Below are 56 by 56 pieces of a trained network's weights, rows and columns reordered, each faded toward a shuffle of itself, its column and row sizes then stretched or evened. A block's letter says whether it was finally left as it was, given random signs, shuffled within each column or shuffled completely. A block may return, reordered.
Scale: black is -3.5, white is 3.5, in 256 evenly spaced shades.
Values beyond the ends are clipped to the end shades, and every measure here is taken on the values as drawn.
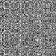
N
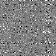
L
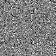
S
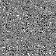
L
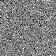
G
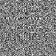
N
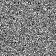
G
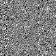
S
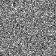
S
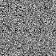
L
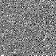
N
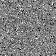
G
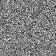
G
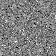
G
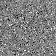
G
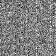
S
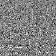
L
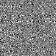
L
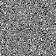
L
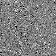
S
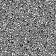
G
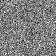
G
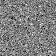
G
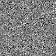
L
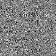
L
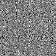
L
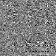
L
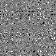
L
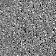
S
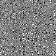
L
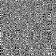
N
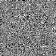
L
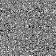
L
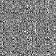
N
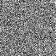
S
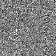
S
